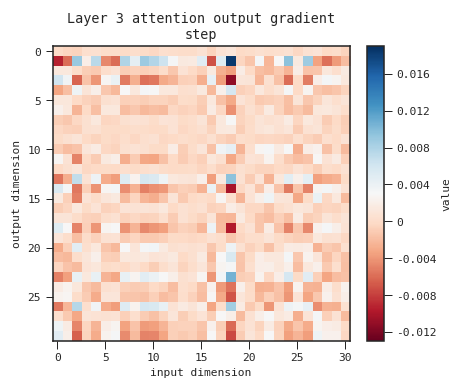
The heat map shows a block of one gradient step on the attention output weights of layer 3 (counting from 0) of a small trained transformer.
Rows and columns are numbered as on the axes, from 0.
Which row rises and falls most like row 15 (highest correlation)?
27
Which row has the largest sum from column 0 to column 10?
1
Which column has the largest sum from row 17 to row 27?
18
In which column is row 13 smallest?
0
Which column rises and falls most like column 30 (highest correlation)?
19
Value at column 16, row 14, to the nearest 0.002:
0.004
